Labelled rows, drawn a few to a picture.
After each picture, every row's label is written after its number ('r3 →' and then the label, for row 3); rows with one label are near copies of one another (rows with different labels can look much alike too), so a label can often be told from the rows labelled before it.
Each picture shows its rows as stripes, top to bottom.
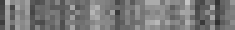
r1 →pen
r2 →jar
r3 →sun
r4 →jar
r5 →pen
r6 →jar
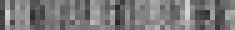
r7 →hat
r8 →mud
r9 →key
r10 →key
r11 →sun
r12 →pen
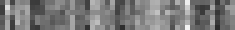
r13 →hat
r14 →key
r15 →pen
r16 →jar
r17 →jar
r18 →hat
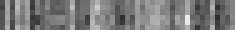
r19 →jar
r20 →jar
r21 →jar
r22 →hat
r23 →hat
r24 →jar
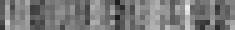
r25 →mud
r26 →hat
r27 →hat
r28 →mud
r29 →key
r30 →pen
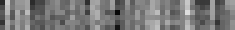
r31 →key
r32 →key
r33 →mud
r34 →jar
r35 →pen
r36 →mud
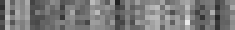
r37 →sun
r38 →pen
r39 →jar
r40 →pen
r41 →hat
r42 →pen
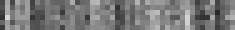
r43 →jar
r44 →sun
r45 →pen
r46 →key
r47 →hat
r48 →pen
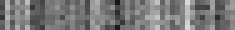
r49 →mud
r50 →key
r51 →mud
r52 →pen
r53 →hat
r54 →mud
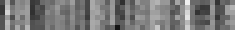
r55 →hat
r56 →key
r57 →key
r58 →hat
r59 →key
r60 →mud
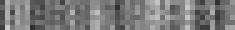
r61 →pen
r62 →mud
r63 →jar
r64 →pen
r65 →jar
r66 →key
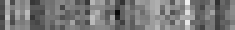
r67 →hat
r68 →pen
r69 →mud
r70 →sun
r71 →hat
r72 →pen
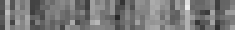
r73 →hat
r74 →hat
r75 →key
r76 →mud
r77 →jar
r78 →pen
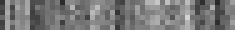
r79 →pen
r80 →jar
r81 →sun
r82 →hat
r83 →pen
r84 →sun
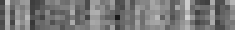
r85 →key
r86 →hat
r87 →jar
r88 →mud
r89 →jar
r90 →sun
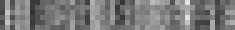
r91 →hat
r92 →sun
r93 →key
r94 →hat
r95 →key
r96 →jar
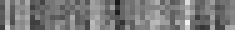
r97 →mud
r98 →sun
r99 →mud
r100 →jar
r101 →hat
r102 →key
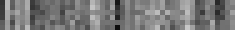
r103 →sun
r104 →sun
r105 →pen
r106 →sun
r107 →jar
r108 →mud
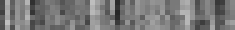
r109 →sun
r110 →sun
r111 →sun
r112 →mud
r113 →key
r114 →jar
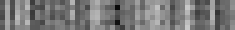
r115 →jar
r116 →mud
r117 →jar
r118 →jar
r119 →mud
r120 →hat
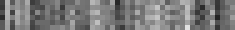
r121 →sun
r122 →pen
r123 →jar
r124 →pen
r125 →jar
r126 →hat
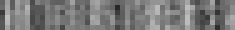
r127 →jar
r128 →mud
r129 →pen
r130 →key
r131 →key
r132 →pen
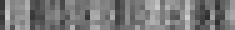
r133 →pen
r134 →pen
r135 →key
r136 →key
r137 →pen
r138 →jar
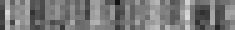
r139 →mud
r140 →key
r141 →key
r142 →key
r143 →jar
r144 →pen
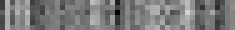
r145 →sun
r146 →pen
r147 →mud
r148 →sun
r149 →sun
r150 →pen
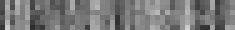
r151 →jar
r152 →jar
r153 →pen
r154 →sun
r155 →sun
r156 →key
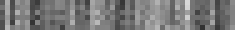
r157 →hat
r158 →hat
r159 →jar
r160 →hat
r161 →jar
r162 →pen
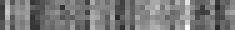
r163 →hat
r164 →pen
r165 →key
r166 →sun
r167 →hat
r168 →hat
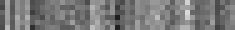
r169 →hat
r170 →sun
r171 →hat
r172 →mud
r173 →jar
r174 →sun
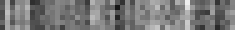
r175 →hat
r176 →mud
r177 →key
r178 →sun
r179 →hat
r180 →pen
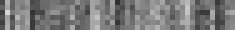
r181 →sun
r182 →hat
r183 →key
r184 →jar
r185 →sun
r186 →jar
